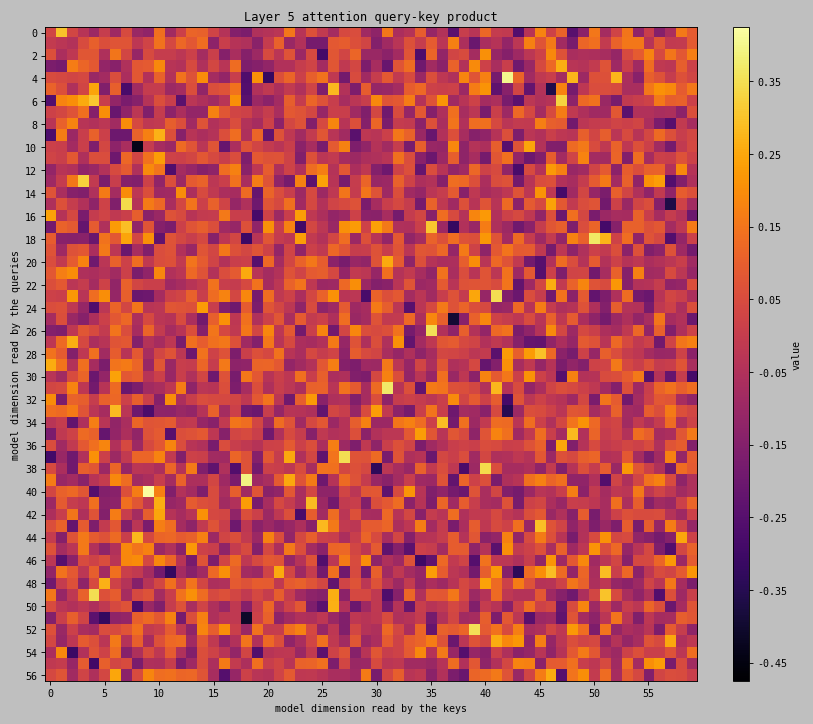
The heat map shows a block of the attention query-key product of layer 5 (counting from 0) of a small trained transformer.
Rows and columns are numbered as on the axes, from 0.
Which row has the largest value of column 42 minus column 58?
4
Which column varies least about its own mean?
21
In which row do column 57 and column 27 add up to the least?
13
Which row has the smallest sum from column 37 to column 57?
51
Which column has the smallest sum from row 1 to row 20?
18
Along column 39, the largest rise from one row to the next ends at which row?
52
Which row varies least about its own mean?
36
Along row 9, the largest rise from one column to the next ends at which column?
1
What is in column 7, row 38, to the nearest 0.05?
-0.1
